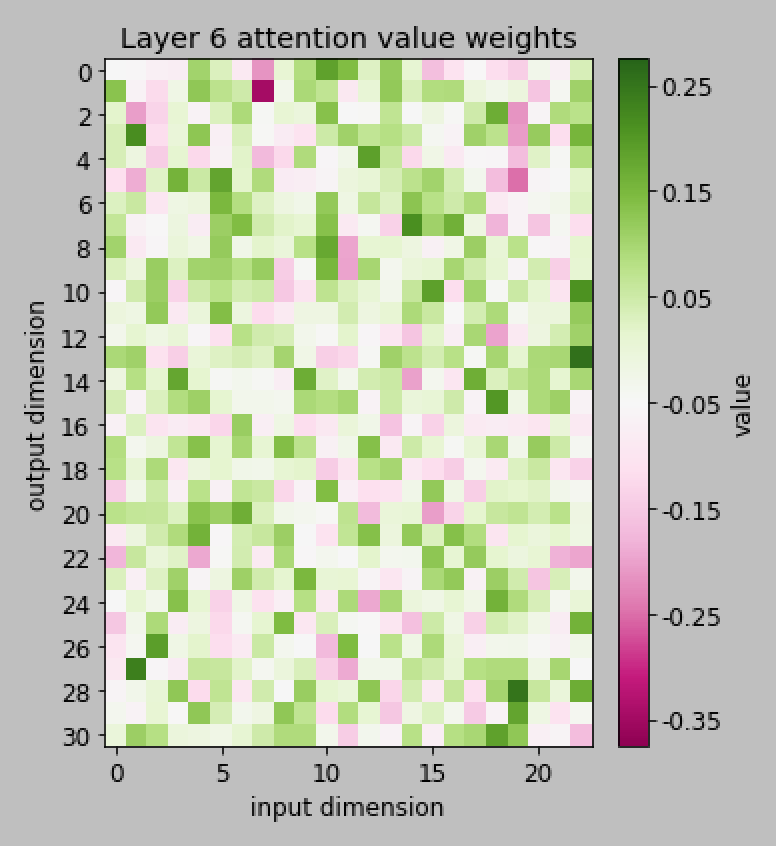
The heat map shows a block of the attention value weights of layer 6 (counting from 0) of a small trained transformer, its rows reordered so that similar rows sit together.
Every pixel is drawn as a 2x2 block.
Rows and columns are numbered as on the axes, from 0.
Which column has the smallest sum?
21
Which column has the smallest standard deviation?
6
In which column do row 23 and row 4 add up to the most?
9
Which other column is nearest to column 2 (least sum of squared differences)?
7
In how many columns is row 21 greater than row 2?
14
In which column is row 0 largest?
10
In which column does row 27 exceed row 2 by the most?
1
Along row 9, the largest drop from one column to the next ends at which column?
11
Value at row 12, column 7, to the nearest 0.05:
0.05
